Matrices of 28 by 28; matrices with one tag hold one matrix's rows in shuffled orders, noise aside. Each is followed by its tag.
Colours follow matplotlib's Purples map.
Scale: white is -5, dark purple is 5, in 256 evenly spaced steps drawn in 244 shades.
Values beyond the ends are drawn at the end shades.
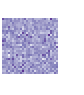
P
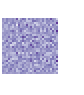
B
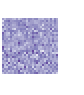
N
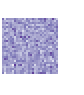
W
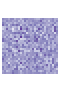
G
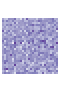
W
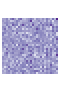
B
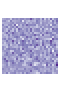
B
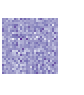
G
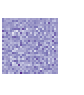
G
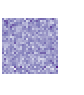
W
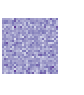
W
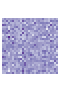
P
